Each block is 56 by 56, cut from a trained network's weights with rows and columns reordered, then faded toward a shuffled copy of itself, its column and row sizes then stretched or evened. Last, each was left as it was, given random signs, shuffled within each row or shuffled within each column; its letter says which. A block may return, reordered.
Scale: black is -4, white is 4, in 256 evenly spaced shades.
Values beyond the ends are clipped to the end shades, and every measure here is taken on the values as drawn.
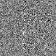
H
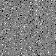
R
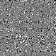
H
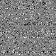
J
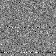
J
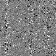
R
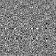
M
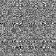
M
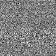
J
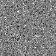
R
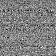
J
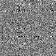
H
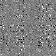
H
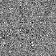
H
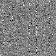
R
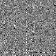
H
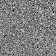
R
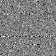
J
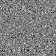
J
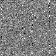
R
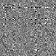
M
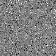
R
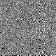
H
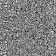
R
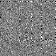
H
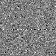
J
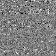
J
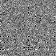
H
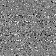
J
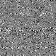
J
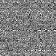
M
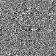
H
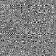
M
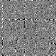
M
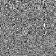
M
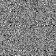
H
